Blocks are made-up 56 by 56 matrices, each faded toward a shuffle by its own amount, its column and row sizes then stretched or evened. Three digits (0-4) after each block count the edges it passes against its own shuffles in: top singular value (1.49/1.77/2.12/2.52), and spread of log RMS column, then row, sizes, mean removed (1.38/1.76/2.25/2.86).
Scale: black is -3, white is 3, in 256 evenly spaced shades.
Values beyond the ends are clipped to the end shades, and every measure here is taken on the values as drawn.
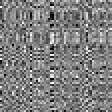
4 4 1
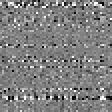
3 0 4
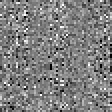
0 4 0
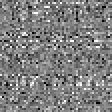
2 1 4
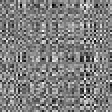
4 4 4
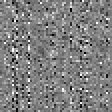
1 4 0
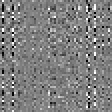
4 4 2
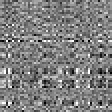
4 2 4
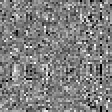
2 3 0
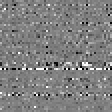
3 1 4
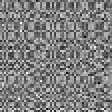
4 1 2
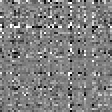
1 4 4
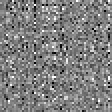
2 3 0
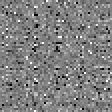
2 2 2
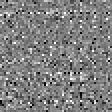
2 2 3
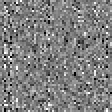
2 3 0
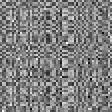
4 2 1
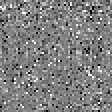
1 1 1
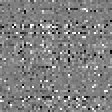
2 1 4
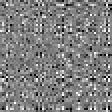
4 3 3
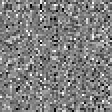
2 2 0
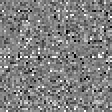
2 1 2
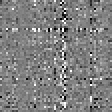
2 4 2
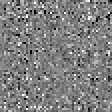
0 3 2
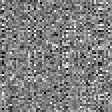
3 3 1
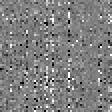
0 4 2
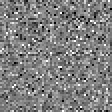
1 0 1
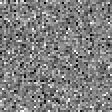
0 1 0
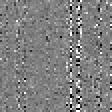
3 4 0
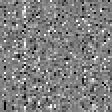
1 3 0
